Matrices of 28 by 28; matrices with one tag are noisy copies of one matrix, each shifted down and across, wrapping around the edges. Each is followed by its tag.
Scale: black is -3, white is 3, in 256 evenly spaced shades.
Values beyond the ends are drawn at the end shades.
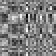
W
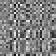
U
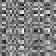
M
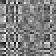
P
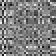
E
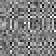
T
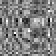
W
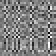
T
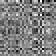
E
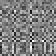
T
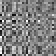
U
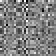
E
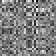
E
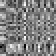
W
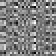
M
